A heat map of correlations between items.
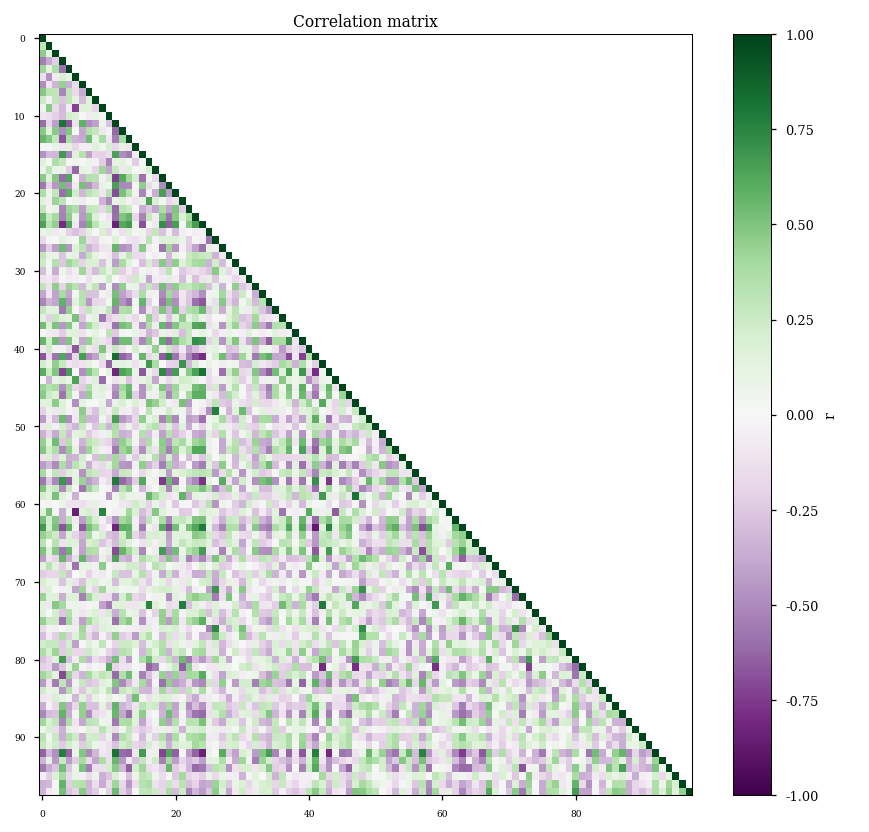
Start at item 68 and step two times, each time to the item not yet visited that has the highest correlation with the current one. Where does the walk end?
9
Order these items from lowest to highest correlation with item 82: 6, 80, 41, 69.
80, 41, 6, 69
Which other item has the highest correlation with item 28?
72
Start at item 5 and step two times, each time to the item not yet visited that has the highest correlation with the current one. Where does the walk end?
36
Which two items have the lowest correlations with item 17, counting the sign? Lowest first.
5, 81
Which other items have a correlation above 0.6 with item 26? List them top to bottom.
48, 71, 76
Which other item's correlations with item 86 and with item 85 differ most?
77
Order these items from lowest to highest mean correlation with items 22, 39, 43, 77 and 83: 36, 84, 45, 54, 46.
54, 84, 36, 45, 46
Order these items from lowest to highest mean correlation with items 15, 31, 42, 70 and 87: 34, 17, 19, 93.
93, 17, 19, 34
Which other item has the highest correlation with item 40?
61
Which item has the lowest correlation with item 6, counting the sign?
63
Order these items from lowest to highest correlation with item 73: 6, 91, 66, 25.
25, 6, 66, 91
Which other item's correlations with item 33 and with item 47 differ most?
59
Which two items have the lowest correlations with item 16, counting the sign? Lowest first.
81, 10
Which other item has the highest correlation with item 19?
41
